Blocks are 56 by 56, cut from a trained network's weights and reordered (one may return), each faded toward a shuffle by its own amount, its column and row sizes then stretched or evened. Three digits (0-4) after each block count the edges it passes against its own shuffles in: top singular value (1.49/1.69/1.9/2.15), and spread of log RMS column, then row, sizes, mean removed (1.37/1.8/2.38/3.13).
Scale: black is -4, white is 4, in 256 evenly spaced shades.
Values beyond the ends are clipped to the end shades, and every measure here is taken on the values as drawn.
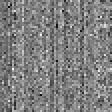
3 2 0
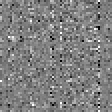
0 3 2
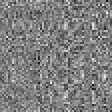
2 3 0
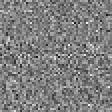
2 1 1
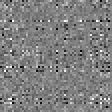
3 3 3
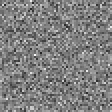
2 0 0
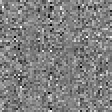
0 3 0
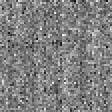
0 0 1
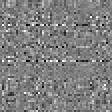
3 2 3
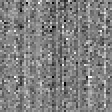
3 2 2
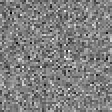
0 1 1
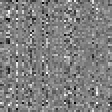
2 4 1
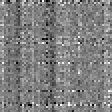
3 2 3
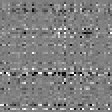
4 2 4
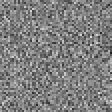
2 0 0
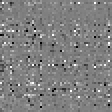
0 3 3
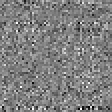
3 2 2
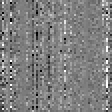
2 4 0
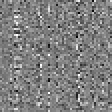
2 3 1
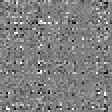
1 3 3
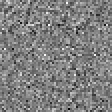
1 0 2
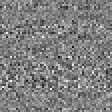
3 0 3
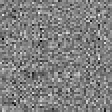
3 3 0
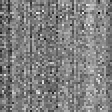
4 2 1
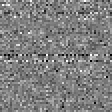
3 0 2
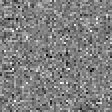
0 1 1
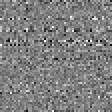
2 1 3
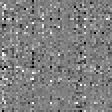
0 3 2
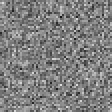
2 0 0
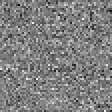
1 0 1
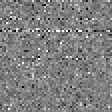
3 1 2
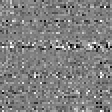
0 1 4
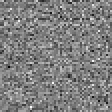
3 1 0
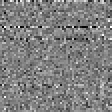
4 0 2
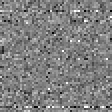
3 1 2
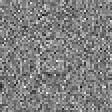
1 1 0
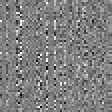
3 4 0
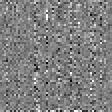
2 3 1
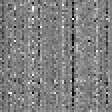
4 4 1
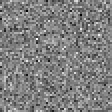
1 2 0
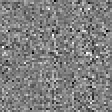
1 3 1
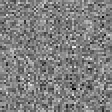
3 2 1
